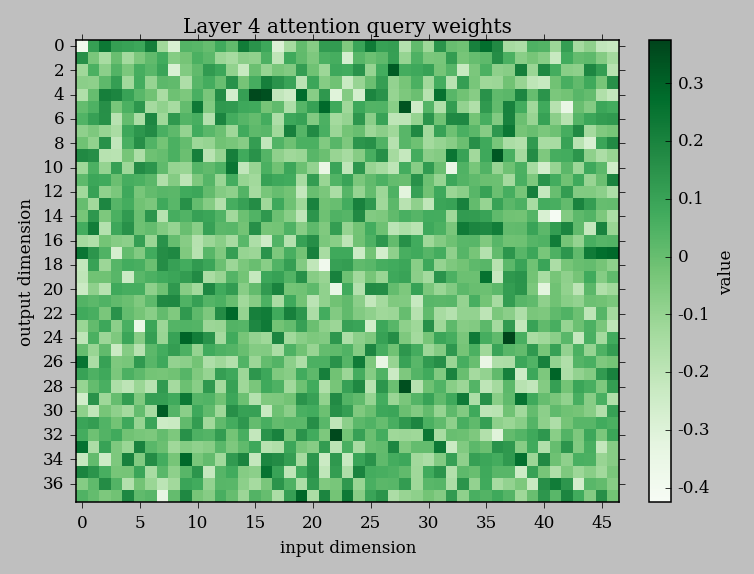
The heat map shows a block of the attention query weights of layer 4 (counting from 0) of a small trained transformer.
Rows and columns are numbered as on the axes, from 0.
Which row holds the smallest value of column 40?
20
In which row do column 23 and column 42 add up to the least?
5
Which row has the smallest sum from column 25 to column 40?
22
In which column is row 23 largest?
16
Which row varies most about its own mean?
4
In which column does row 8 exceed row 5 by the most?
42
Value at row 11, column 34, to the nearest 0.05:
0
